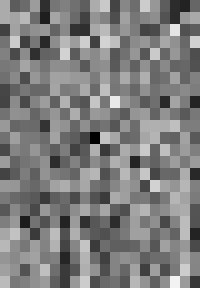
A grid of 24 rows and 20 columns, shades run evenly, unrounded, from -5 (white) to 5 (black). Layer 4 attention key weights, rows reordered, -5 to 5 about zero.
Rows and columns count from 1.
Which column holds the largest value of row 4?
5
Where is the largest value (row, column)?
12, 10
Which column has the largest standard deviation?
9
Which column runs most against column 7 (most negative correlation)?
19
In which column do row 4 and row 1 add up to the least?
11
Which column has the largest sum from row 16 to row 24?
7
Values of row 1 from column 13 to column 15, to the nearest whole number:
0 1 -3
